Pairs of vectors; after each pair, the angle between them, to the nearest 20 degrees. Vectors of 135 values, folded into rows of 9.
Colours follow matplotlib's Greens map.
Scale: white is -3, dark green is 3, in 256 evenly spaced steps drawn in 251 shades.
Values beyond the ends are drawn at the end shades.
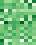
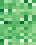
20 degrees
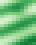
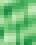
40 degrees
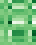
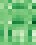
160 degrees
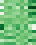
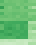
100 degrees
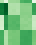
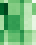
40 degrees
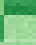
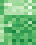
140 degrees
